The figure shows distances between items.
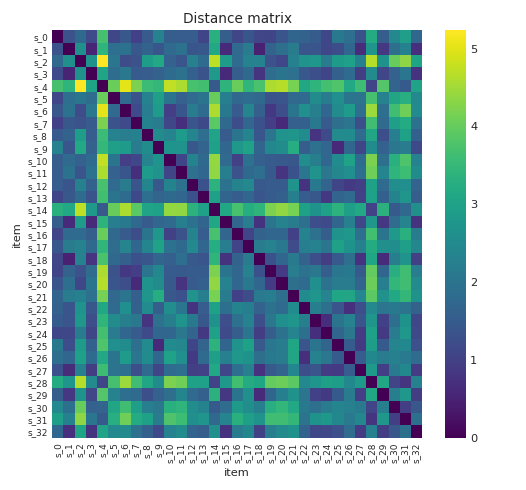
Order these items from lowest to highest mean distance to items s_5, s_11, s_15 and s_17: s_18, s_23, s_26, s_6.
s_18, s_6, s_23, s_26
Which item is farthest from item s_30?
s_2
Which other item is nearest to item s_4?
s_28
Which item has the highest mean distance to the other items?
s_4
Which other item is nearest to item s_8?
s_23
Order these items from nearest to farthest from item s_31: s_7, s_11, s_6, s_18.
s_18, s_7, s_11, s_6
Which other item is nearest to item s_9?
s_25
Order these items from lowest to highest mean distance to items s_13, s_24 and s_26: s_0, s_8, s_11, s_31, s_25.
s_0, s_25, s_8, s_11, s_31
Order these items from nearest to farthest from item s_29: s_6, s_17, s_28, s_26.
s_6, s_26, s_17, s_28
